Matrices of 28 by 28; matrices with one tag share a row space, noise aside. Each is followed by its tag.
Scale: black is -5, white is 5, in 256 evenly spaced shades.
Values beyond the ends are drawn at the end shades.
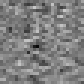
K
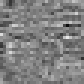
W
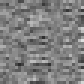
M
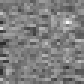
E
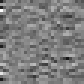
E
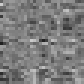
E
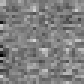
E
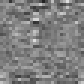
K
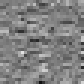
M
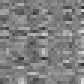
M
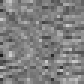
W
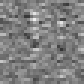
K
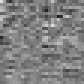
W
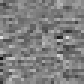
W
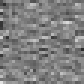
E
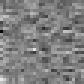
E
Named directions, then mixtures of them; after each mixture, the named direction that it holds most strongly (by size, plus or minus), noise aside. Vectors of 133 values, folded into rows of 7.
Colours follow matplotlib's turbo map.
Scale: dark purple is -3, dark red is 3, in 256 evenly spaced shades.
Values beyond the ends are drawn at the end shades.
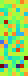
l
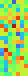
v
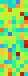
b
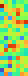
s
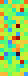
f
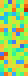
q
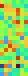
s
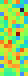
f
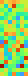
l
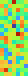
v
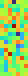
v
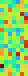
b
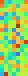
q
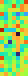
f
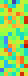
s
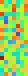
q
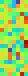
b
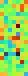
f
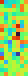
f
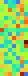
b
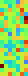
b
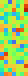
q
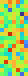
b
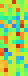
v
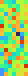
v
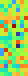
v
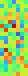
v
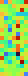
f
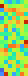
s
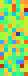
q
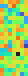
b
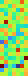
l
